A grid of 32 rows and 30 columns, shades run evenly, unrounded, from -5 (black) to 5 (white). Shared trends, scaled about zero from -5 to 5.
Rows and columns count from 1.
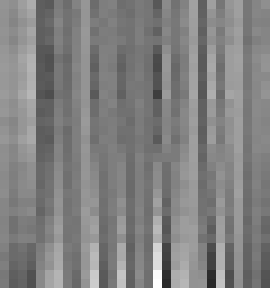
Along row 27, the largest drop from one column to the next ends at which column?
19
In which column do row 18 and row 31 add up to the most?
18
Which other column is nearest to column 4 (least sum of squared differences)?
3
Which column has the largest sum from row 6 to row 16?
4
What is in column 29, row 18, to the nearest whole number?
0
